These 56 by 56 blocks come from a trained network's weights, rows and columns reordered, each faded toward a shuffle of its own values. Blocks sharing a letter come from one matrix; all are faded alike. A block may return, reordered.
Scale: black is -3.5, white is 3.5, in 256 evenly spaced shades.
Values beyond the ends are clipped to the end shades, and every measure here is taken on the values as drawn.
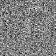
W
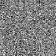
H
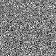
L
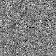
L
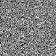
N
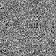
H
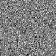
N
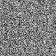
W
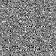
N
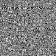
L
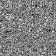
L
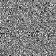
H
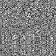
H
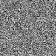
W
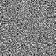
W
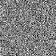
N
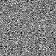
H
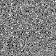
L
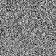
W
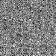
N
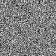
W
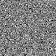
L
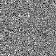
N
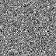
L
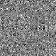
L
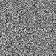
W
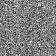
N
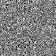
N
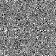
N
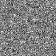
L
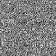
H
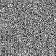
W
